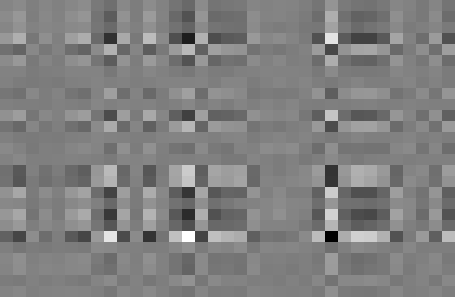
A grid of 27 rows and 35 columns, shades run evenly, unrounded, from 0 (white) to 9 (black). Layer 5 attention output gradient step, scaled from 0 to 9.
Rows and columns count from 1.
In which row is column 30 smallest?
22
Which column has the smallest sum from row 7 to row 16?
15
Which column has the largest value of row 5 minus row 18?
26
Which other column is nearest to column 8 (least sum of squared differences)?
19
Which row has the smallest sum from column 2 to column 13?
4
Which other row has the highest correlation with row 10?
23
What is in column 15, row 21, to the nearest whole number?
6
